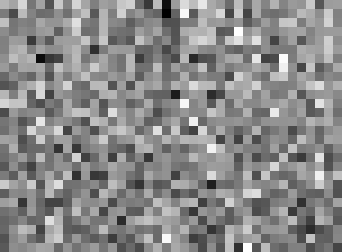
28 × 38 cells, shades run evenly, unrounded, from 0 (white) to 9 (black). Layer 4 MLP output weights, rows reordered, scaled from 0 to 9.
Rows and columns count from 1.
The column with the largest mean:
19
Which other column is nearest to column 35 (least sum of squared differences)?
38
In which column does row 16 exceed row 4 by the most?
27
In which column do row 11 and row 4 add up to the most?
20
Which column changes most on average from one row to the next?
22
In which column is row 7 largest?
5
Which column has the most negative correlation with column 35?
28
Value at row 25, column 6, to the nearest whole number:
1
